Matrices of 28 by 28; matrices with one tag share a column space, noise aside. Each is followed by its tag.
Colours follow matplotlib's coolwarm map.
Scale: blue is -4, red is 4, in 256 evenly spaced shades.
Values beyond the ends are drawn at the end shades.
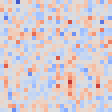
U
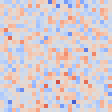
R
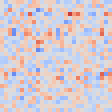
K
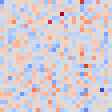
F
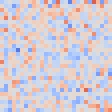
R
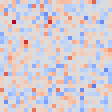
F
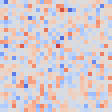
U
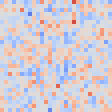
F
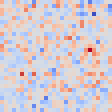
R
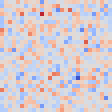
K
